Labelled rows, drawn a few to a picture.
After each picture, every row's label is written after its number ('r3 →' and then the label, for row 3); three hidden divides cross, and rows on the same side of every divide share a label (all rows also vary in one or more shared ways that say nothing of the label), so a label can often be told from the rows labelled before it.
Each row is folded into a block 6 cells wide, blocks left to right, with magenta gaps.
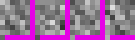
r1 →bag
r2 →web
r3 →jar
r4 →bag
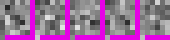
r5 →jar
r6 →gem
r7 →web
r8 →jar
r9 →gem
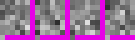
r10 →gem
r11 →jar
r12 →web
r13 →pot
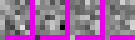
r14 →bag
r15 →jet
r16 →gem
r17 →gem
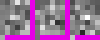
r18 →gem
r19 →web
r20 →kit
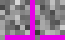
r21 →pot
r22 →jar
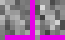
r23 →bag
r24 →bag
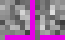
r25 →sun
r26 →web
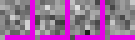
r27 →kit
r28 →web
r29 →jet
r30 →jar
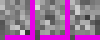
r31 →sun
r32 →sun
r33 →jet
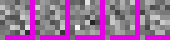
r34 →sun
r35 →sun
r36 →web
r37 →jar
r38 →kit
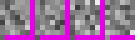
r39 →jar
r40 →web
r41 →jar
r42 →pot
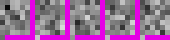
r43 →jar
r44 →gem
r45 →bag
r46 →gem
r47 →gem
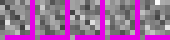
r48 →jar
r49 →bag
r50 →kit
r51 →bag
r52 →jar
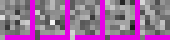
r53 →kit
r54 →web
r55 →pot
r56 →jet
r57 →bag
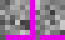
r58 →web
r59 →sun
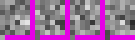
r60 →kit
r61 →web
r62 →jar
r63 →web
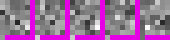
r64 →kit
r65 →kit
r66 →gem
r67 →gem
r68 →web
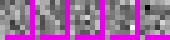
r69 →pot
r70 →bag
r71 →kit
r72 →gem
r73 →gem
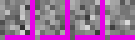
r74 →sun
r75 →pot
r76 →sun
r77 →bag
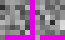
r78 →pot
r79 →kit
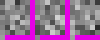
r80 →kit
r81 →sun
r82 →bag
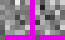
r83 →jar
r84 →jar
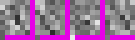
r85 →sun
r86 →bag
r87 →kit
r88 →jar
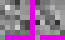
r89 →jet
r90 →jar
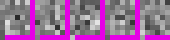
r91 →jar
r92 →sun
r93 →kit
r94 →web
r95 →bag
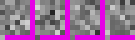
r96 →kit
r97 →sun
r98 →sun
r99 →bag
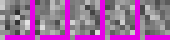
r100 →kit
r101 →jar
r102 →pot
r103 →pot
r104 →bag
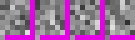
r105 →pot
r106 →pot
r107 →kit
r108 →jar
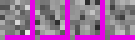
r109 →pot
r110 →jar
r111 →jet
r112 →jar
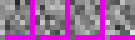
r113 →bag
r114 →web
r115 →jar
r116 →pot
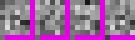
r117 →web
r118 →jet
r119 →jet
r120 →web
